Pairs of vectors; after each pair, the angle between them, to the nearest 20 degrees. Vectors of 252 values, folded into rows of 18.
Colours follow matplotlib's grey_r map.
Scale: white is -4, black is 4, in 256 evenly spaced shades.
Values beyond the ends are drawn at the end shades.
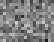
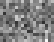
160 degrees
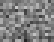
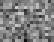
20 degrees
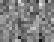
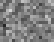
100 degrees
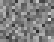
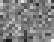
60 degrees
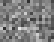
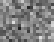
120 degrees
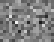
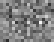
140 degrees
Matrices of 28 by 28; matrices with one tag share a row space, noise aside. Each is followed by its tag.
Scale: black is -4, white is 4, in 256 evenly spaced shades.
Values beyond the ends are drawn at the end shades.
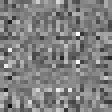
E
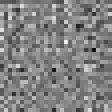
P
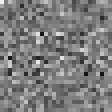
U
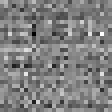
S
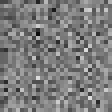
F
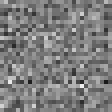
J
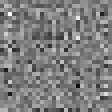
E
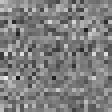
J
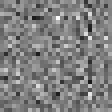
F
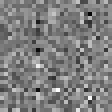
F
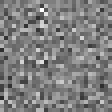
U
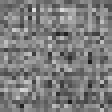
S
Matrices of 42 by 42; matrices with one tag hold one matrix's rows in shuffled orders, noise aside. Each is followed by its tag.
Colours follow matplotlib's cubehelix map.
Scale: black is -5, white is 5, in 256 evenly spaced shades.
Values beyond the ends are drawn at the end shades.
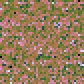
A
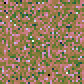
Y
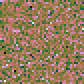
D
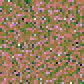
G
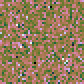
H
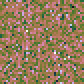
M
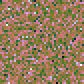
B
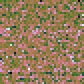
A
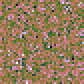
H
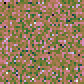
Y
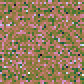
A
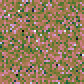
G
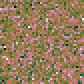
D
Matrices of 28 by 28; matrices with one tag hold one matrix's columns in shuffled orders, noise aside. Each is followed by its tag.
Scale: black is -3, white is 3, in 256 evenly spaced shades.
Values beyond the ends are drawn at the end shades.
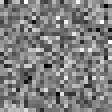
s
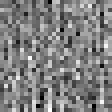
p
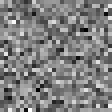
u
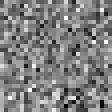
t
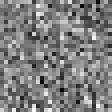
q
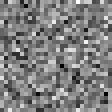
s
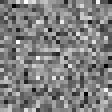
s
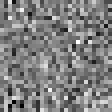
t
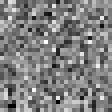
t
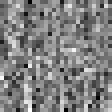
p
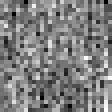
p
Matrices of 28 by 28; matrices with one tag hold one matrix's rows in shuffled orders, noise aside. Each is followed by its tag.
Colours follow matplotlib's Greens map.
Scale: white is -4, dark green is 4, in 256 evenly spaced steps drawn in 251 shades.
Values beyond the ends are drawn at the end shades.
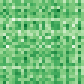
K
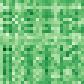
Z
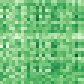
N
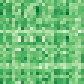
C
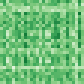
K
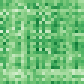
N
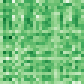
Z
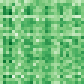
Z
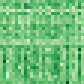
K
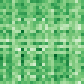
C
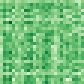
Z
